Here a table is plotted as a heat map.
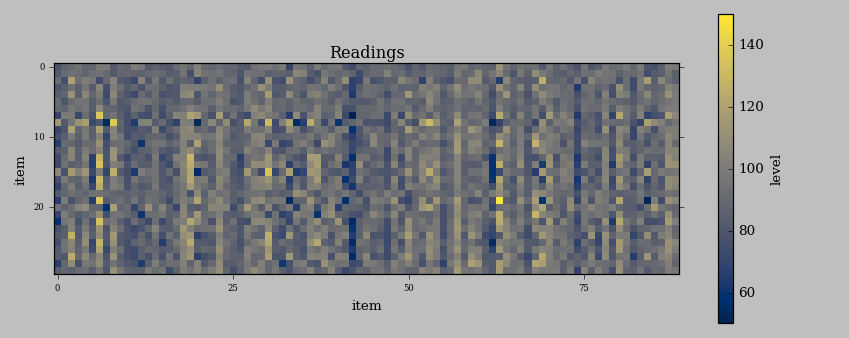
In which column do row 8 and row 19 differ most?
63
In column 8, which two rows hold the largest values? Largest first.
8, 15
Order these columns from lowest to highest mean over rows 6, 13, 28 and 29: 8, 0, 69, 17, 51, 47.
0, 47, 51, 17, 69, 8
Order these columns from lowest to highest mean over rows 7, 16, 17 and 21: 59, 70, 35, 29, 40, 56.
35, 56, 59, 40, 29, 70
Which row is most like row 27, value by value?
24
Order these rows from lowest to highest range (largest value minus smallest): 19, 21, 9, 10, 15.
10, 9, 21, 15, 19
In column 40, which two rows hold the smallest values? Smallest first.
8, 20
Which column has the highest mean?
6
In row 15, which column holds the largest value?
30
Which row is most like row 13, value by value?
25
